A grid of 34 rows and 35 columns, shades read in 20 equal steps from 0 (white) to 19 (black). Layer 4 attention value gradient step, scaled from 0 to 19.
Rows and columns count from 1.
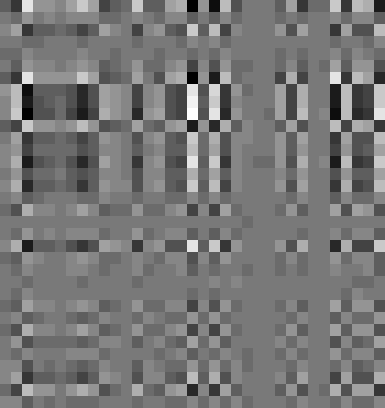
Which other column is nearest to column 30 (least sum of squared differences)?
29
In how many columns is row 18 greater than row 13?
14
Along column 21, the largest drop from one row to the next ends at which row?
11
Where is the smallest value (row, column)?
10, 18
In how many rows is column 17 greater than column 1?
17
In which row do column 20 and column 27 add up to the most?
1
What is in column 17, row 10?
14
